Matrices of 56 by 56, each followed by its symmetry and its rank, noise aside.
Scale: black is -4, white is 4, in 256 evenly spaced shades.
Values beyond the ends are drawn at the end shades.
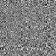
no symmetry, rank six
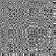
symmetric, rank six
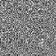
no symmetry, rank eight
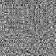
antisymmetric, rank eight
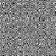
no symmetry, rank six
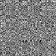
no symmetry, rank six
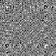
symmetric, rank six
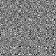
no symmetry, rank six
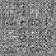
symmetric, rank six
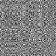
no symmetry, rank six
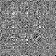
symmetric, rank seven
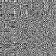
antisymmetric, rank six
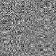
no symmetry, rank eight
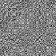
symmetric, rank six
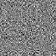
antisymmetric, rank eight
